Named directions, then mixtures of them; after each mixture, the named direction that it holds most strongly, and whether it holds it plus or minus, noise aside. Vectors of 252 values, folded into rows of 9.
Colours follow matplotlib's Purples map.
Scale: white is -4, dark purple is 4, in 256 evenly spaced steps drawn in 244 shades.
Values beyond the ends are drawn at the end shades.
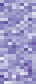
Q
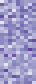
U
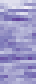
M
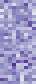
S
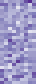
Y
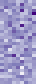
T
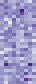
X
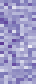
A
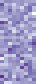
Q, plus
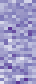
Y, minus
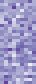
X, minus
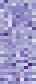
S, plus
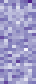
Y, plus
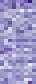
X, minus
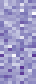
T, minus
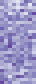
Y, plus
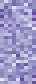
S, minus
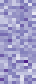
S, plus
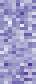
X, plus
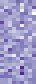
T, minus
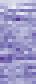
M, plus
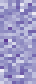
Y, minus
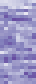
M, plus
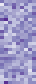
Q, minus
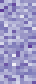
U, minus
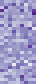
S, minus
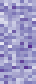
A, minus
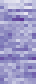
M, plus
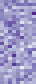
A, plus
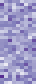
Q, plus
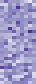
Y, minus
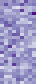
A, plus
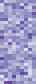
Q, minus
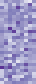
Y, minus
